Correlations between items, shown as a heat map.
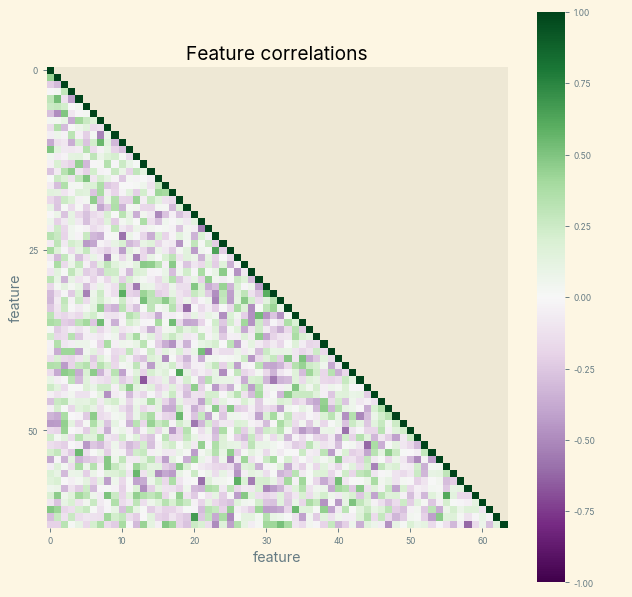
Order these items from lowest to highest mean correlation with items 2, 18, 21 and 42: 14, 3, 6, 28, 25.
25, 28, 14, 3, 6
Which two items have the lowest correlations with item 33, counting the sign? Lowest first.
19, 28
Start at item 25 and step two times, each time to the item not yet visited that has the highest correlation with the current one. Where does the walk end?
47
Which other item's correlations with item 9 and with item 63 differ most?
7
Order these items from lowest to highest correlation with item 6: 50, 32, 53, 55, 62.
62, 53, 32, 50, 55
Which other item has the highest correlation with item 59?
55
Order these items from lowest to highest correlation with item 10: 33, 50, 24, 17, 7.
17, 50, 24, 33, 7
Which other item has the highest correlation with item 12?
56
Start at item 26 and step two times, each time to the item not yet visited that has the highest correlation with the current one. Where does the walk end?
40
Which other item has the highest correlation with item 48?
18
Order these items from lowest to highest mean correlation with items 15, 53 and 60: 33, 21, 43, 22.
21, 33, 43, 22
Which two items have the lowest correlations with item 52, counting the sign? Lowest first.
44, 5
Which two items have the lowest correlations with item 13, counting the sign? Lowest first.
43, 58
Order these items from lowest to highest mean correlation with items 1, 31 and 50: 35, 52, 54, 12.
12, 52, 35, 54
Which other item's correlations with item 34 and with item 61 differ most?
1
